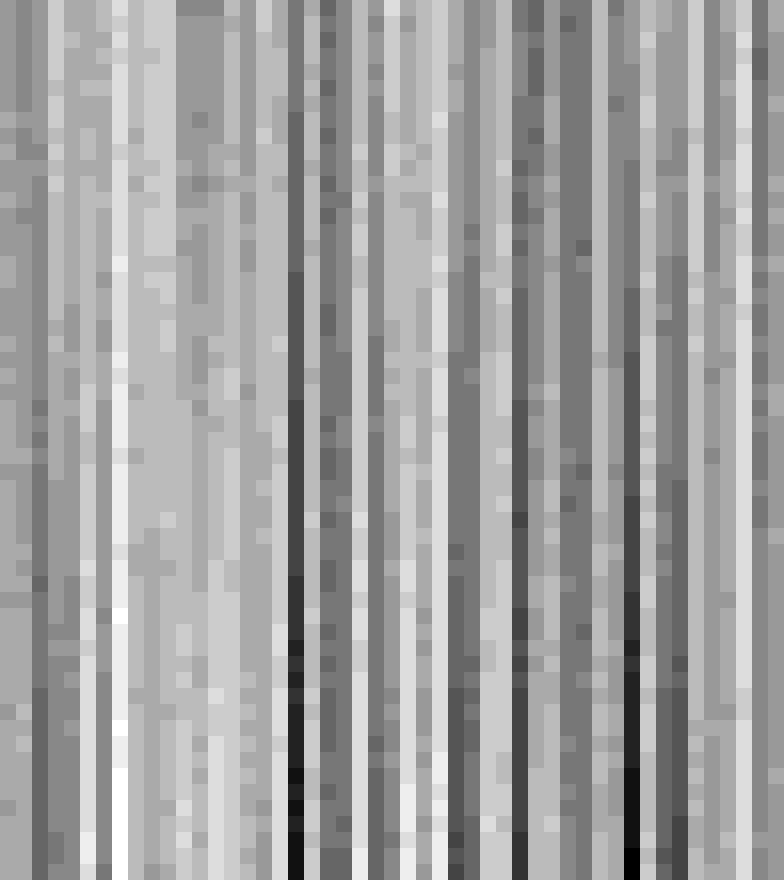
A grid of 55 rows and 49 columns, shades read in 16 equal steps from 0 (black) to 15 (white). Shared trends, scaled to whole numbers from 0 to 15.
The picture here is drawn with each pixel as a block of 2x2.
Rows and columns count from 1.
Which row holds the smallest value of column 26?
2
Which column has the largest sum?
8
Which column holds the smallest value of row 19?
19
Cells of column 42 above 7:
31
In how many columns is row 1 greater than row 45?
21
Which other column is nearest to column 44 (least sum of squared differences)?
11
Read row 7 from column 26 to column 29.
10 11 12 10
